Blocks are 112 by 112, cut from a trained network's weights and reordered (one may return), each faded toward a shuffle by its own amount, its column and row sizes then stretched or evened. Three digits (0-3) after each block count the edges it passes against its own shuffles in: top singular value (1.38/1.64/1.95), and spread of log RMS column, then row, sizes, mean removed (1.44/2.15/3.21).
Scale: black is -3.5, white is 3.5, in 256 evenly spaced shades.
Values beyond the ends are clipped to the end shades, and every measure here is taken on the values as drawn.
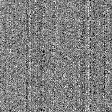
2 2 0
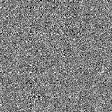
2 1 2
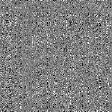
1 3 2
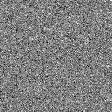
0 0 0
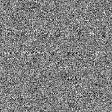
1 1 1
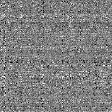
2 2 2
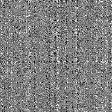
2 2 2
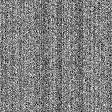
3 0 0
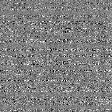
0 0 3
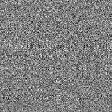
3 0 2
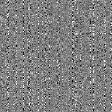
3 3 1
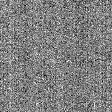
1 0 1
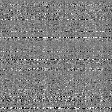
2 0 3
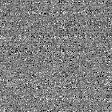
0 1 2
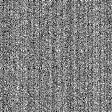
3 0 1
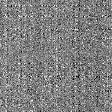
2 1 2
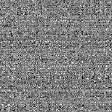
2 1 2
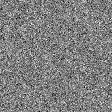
0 0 0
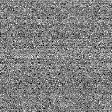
2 1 1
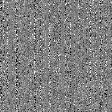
0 3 0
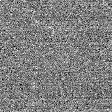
1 0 0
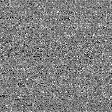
0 0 2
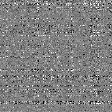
1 2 3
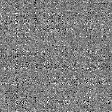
0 2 2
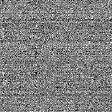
2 2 1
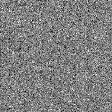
0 1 0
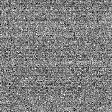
2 1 0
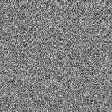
3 0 0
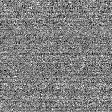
2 0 1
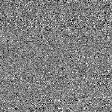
1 1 2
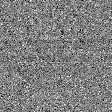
0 0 0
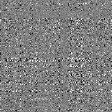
0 3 3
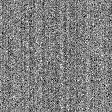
2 0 0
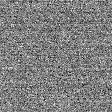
1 0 0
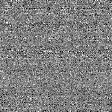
1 0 2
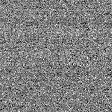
1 0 0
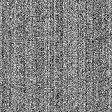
3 0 0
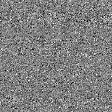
0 0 2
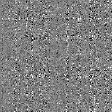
0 3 2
